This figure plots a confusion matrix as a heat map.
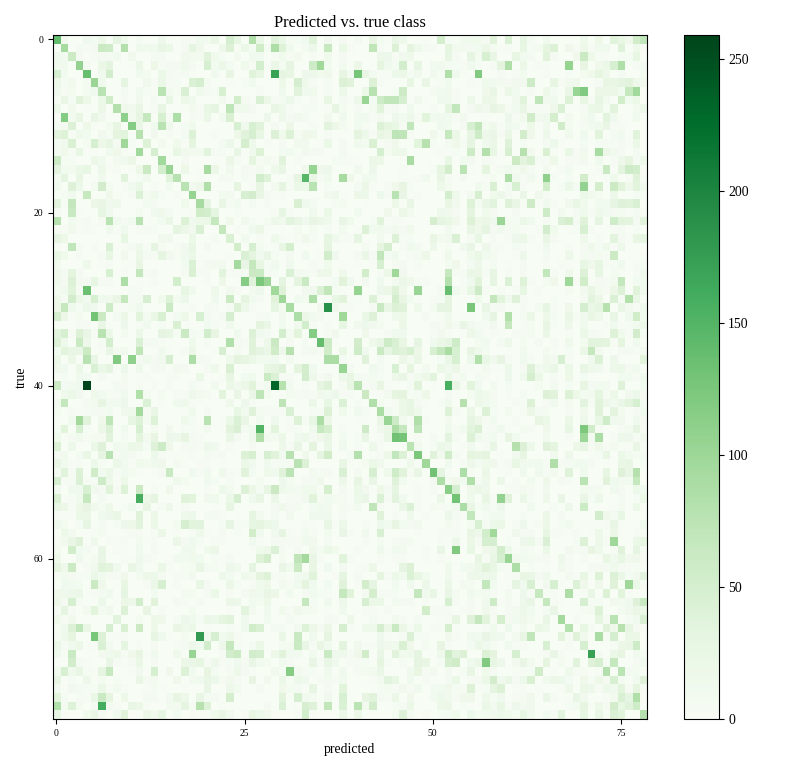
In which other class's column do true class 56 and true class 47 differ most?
61
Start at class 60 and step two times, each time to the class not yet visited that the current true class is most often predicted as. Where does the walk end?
16
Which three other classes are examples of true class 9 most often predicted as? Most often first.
1, 16, 12
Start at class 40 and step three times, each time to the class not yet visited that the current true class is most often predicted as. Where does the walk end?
52
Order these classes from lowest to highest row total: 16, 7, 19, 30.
19, 16, 7, 30
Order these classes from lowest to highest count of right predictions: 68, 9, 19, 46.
68, 19, 9, 46
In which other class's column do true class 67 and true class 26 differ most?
24
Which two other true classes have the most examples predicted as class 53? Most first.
59, 8
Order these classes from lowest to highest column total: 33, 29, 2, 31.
31, 33, 2, 29
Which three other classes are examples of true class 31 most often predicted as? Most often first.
36, 55, 73
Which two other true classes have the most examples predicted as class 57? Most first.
72, 13
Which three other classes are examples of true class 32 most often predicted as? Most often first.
5, 38, 60
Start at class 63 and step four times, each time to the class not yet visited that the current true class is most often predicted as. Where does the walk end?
70
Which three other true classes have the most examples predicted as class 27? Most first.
45, 28, 46
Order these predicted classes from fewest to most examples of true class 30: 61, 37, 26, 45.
26, 37, 61, 45
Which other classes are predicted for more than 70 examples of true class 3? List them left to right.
35, 60, 68, 75
